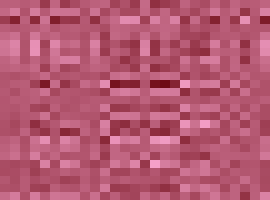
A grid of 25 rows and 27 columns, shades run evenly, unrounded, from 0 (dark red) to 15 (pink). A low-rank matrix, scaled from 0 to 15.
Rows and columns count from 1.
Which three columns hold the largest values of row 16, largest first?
21, 19, 11
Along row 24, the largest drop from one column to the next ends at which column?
12
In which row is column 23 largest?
18
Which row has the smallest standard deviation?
13
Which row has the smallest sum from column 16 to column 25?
7
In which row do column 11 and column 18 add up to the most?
3
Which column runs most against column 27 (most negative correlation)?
20
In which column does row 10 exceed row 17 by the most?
17
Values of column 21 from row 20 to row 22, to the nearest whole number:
4 11 11
